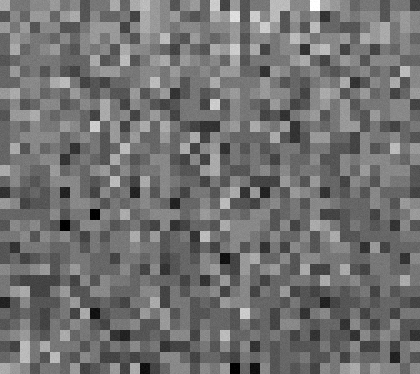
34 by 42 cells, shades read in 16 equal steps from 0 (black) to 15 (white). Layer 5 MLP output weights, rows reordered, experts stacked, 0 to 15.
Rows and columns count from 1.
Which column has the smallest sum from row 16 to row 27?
19
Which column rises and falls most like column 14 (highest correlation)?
33
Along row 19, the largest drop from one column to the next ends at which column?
24
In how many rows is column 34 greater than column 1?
16
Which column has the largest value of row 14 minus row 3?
13
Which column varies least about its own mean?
39
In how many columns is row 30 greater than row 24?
14
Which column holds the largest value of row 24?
26
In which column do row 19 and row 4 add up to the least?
18
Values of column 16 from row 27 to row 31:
8 10 7 5 6
